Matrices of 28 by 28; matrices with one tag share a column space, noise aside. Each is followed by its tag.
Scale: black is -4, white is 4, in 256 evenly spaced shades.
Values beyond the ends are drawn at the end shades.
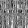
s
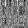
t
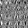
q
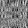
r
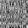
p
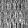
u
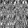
q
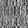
t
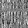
u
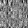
r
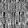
u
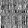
s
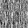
u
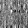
s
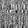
s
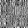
t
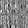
s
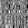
s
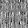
u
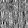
u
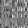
r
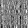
s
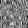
q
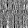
s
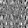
q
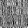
t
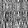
u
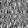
p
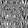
q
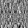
p
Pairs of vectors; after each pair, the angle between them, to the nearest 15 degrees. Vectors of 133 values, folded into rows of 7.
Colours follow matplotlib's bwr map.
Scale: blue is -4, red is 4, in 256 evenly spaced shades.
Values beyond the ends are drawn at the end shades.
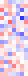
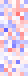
105 degrees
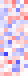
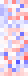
45 degrees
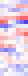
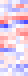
15 degrees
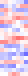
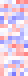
135 degrees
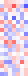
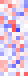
60 degrees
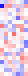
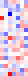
75 degrees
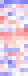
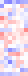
30 degrees
